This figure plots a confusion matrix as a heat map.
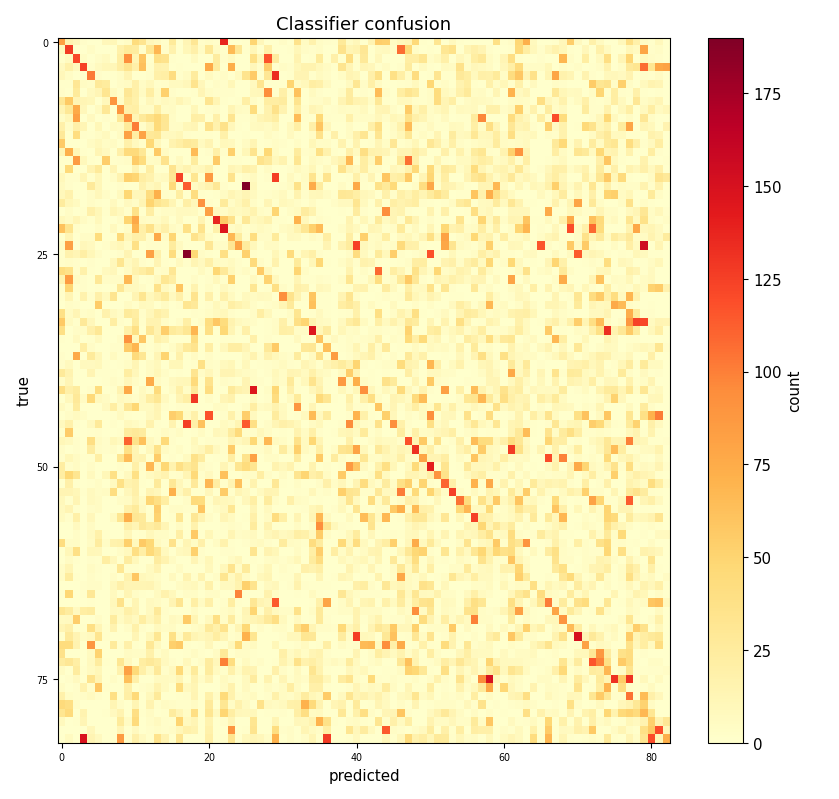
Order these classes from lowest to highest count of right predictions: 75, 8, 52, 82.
82, 8, 52, 75
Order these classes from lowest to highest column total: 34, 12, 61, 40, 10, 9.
12, 34, 40, 61, 10, 9
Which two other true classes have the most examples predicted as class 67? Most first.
9, 4
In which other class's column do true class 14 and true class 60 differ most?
47
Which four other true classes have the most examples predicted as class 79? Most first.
24, 33, 3, 1
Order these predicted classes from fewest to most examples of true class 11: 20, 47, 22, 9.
20, 22, 47, 9
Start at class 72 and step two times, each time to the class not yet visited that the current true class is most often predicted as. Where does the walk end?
22
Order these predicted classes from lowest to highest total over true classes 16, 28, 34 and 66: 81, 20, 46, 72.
72, 46, 81, 20
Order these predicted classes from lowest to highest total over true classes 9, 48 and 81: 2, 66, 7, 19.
7, 19, 66, 2
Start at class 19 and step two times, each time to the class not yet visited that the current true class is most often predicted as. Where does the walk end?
40
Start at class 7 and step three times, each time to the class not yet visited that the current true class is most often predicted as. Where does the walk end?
63
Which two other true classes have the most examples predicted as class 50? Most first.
25, 44
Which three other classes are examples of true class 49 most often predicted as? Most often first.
66, 68, 26
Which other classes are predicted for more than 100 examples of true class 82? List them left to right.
3, 36, 80
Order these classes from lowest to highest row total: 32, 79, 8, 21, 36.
32, 36, 8, 79, 21
